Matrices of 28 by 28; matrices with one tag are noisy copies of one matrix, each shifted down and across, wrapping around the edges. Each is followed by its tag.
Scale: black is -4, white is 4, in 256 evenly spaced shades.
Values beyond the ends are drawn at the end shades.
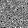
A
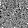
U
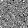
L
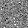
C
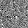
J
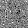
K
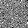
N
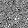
N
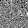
L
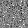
U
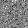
N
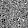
K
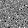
A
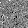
K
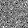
N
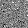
C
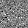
A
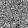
K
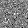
N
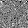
J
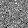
C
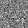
J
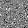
N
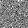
N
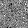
K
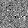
J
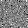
N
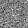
C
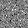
N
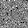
A
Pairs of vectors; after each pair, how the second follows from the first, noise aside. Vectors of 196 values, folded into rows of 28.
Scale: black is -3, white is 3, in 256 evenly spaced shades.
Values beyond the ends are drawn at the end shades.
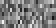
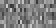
shrunk.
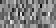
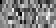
sign-scrambled.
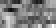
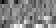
reversed, negated, partly zeroed.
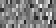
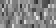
negated, partly zeroed.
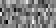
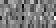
reversed, negated, partly zeroed.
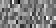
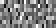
reversed, negated.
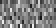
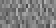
wrapped around, shrunk.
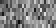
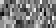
sign-scrambled.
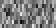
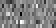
negated, partly zeroed.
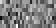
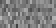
negated, shrunk.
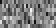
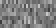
negated, shrunk.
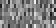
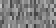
negated, shrunk.
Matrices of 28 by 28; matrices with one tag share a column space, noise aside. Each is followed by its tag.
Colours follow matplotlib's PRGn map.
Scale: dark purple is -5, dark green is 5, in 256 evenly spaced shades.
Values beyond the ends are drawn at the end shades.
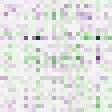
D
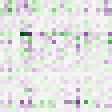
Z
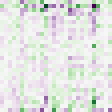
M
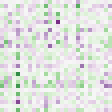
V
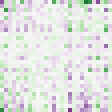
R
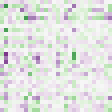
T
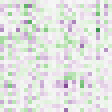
V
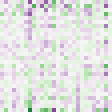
M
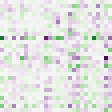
D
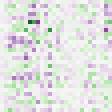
V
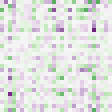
R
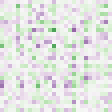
V
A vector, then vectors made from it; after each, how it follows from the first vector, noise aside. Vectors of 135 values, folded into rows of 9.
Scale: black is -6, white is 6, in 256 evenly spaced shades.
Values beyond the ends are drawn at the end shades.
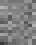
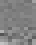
negated, partly zeroed.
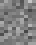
wrapped around, negated.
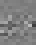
negated, partly zeroed.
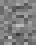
wrapped around, negated.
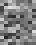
wrapped around, negated, scaled up.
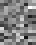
wrapped around, negated, scaled up.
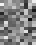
wrapped around, negated, scaled up.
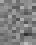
wrapped around.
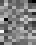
reversed, scaled up.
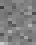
negated, partly zeroed.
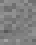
wrapped around, shrunk.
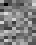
wrapped around, scaled up.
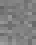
negated, shrunk.
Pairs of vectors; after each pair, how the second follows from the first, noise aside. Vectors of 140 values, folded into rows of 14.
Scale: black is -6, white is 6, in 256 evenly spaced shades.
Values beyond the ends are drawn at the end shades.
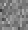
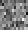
wrapped around, negated, scaled up.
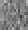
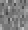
reversed.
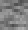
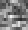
wrapped around, negated, scaled up.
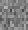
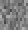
shuffled.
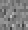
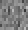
wrapped around.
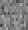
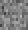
copied.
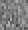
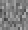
wrapped around.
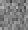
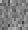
wrapped around.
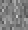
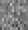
shuffled.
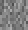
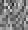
scaled up.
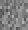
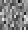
wrapped around, negated, scaled up.
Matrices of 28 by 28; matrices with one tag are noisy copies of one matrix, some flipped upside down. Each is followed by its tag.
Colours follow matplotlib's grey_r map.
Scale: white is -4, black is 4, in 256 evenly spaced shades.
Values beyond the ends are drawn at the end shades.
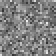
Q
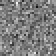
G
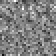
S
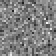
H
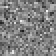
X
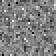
S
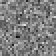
H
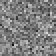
H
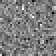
S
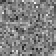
G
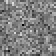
X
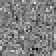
G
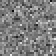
H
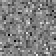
Q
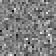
H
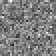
H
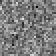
G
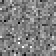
S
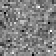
X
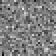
S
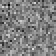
X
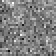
X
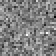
Q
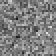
H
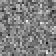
Q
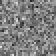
G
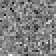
H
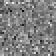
X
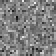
G
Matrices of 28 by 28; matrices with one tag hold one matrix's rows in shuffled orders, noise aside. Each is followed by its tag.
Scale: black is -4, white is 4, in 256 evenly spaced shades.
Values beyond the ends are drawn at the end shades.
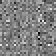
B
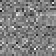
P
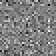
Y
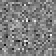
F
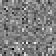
F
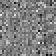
B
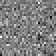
B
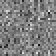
Y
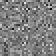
F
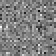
B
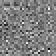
Y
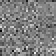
P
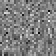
Y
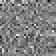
P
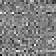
P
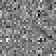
B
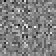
F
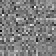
P
